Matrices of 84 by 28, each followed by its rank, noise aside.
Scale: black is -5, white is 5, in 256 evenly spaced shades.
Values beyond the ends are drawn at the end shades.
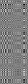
one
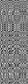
two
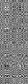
three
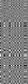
one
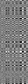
one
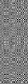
two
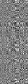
four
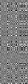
two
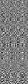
three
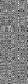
four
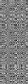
three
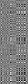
one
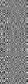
three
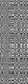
two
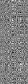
four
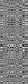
two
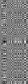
two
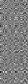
three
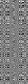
two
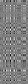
one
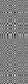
one
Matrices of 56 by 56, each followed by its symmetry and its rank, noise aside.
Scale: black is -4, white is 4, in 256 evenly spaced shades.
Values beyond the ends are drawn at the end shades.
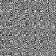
no symmetry, rank five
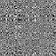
no symmetry, rank five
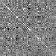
symmetric, rank five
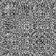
symmetric, rank six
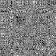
symmetric, rank six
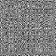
antisymmetric, rank six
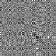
symmetric, rank six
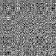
symmetric, rank six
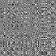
antisymmetric, rank six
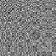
symmetric, rank five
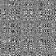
antisymmetric, rank six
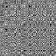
symmetric, rank six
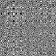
symmetric, rank five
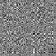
no symmetry, rank six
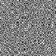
symmetric, rank seven
